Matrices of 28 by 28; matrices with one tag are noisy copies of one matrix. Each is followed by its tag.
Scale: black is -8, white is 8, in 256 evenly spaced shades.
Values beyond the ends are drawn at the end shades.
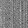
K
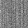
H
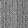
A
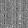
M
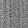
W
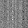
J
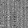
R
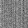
H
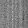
J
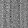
W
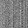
K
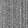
K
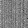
H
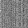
H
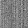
H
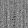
R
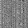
H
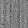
W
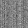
M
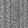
W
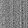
K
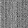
A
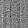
W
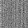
H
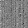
H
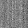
J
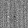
R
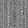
R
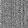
H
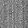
J
